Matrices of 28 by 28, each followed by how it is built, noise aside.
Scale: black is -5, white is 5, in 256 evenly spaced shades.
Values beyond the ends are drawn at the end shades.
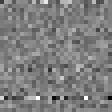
uneven rows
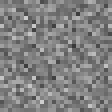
repeating rows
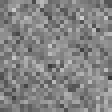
Toeplitz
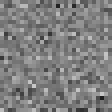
uneven rows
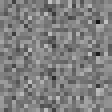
repeating rows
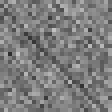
Toeplitz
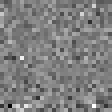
uneven rows
